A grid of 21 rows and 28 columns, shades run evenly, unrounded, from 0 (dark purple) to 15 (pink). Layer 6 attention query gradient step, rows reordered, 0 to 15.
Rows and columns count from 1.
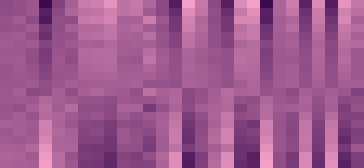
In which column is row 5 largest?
20
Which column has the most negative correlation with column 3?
12
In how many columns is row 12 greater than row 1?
12
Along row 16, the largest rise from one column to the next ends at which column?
21
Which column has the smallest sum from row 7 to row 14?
4
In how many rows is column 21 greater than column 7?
9
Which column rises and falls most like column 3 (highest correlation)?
6
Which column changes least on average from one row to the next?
22
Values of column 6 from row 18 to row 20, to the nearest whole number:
9 9 7
